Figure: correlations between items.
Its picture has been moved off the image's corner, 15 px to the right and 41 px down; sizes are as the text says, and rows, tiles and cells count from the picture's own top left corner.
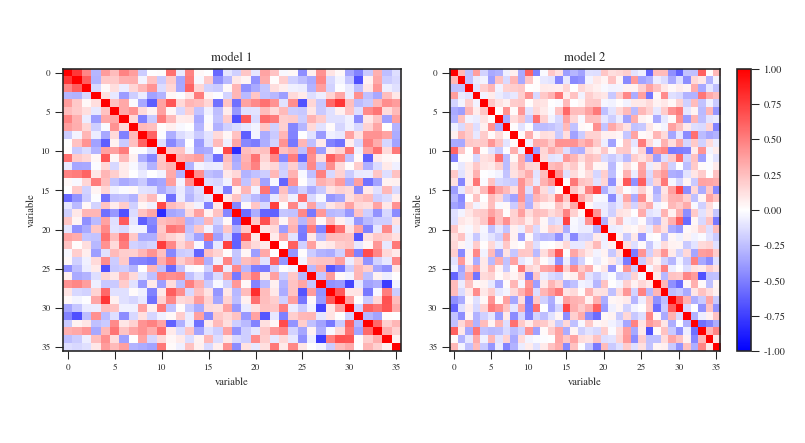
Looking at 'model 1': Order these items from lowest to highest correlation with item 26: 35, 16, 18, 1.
18, 1, 16, 35
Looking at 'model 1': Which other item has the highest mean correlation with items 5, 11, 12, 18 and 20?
28
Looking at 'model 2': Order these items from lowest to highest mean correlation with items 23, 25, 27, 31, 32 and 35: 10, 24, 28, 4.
24, 4, 10, 28
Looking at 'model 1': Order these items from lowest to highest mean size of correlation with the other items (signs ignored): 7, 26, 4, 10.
7, 26, 10, 4
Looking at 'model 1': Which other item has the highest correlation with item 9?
8
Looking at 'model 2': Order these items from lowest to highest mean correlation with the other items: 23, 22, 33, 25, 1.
1, 33, 22, 23, 25
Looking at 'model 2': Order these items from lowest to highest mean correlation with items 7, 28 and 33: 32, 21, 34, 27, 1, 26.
26, 32, 1, 21, 27, 34
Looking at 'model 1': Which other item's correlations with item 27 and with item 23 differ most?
30
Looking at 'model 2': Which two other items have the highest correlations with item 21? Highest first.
7, 1
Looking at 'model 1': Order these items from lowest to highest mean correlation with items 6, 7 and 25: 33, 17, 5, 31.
31, 17, 33, 5
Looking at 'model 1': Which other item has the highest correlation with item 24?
22
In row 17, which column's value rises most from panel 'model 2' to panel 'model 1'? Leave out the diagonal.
10
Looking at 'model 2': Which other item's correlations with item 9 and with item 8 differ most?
16
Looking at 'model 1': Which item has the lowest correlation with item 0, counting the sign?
16
